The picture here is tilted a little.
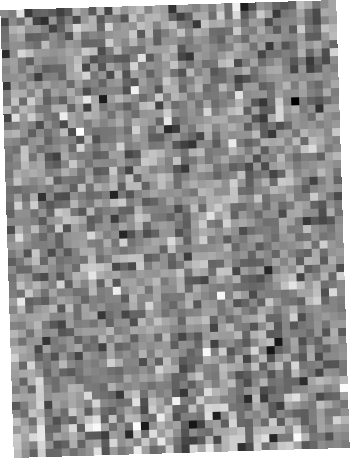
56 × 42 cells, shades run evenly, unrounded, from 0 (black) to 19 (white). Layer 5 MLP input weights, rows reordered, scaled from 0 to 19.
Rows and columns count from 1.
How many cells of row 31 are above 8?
36
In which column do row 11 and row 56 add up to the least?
30
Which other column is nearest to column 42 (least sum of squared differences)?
38
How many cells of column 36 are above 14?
8
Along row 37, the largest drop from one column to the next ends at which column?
3
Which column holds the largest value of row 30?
21
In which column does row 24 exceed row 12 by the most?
13
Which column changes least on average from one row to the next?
41
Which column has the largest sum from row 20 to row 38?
2
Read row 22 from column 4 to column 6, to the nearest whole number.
10 11 14
